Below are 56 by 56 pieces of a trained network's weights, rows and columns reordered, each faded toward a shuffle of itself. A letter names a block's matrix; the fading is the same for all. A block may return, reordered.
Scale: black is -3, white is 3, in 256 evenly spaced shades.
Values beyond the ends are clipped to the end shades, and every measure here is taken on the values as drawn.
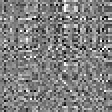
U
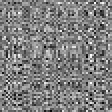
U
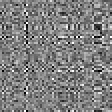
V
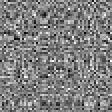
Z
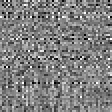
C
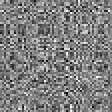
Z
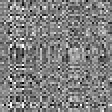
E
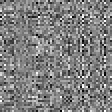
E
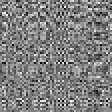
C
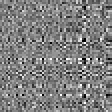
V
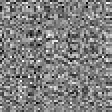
Z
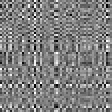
V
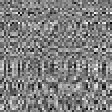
C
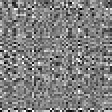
U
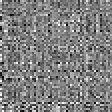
U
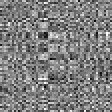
Z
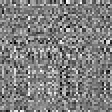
U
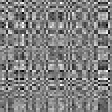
V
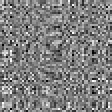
U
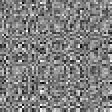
U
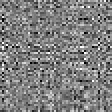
U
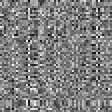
U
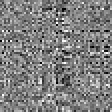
U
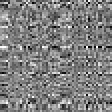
V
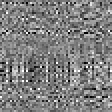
C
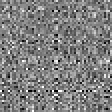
E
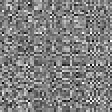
Z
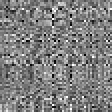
U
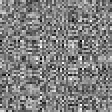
Z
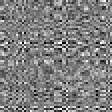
V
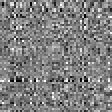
E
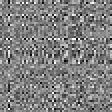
V
